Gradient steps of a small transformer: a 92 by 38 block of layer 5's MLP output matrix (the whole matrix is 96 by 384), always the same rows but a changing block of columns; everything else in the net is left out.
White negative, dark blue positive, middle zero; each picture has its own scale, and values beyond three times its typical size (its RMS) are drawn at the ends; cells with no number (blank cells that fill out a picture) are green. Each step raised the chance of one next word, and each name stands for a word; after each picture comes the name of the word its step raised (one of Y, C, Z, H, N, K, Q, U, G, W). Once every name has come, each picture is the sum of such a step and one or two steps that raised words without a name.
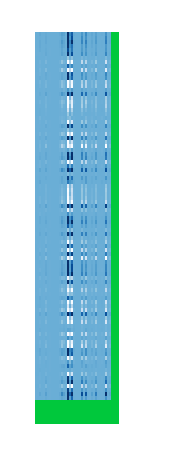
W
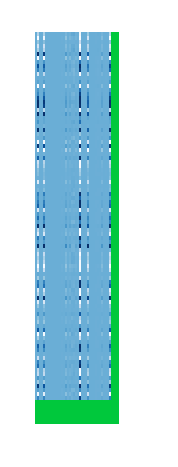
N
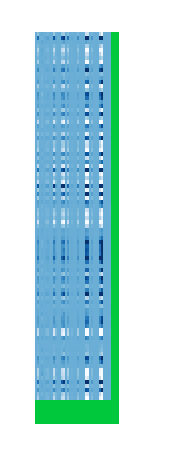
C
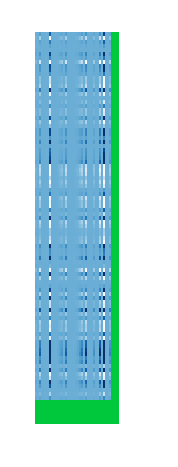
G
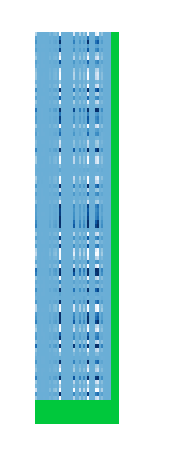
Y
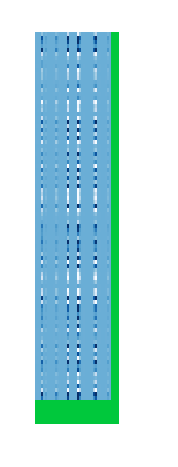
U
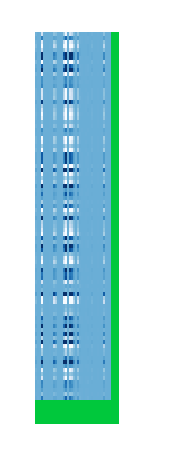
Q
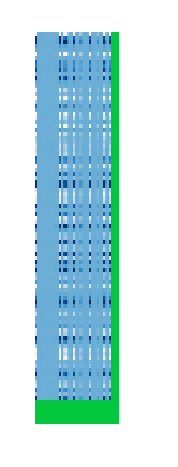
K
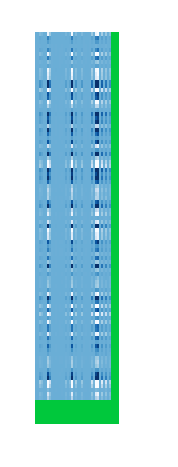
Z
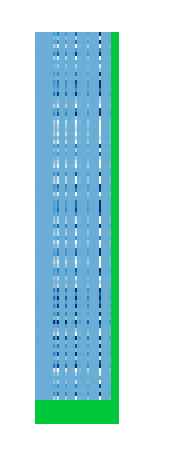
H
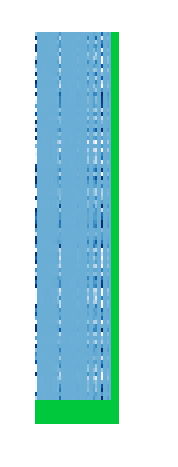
N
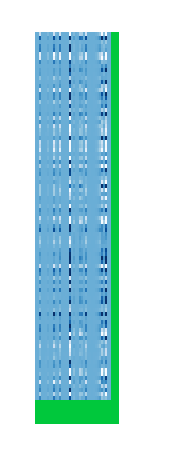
C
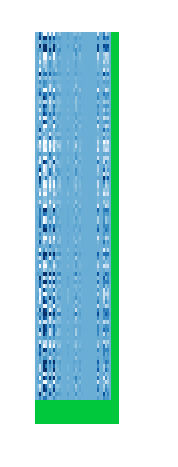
W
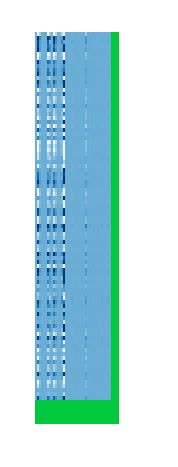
K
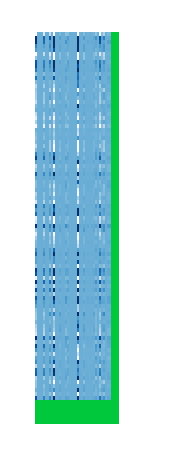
K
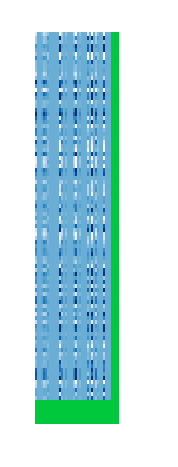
Z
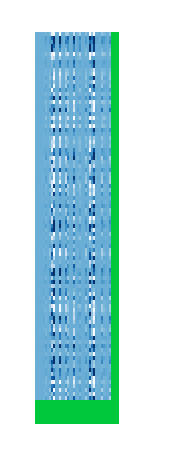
Y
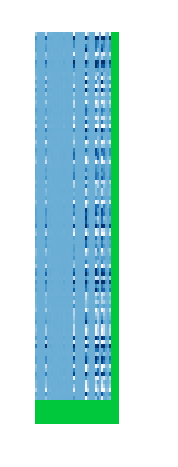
Y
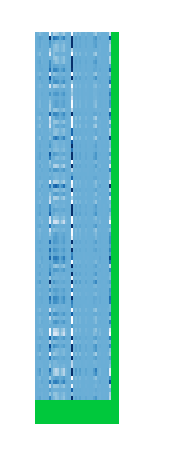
C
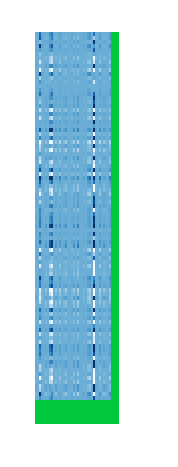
N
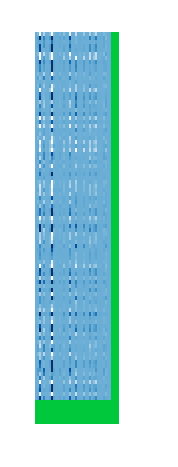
N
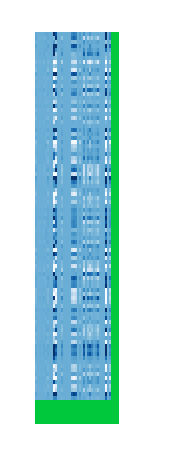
G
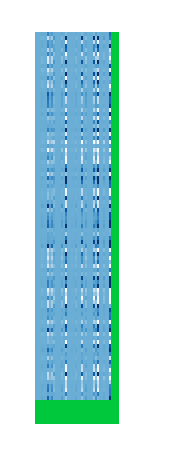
N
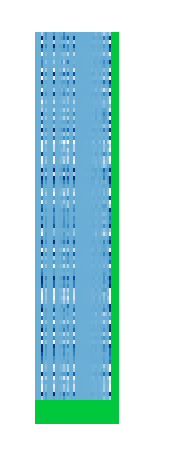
Z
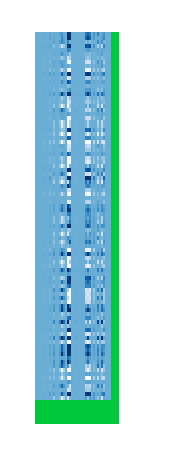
H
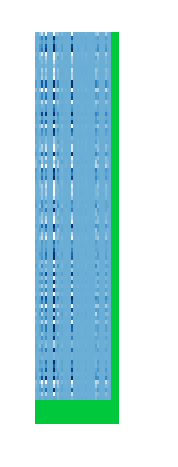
Z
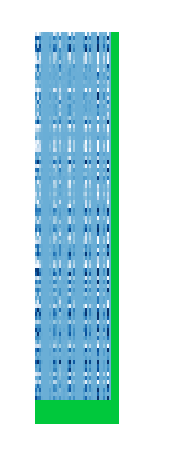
Q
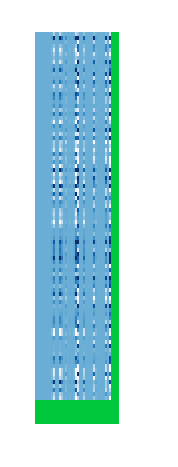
C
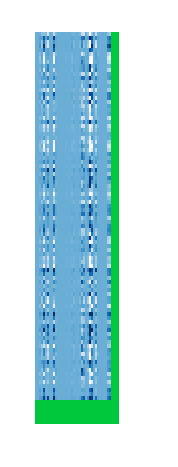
Q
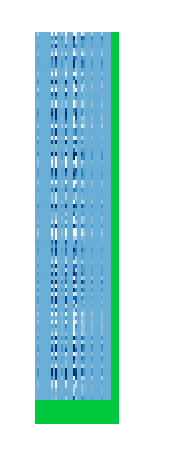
Z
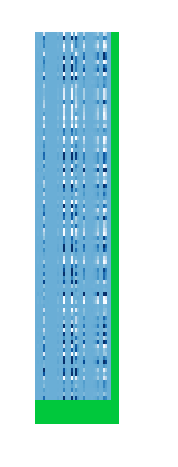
Q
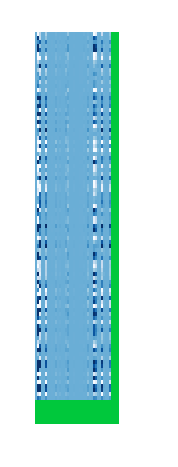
N
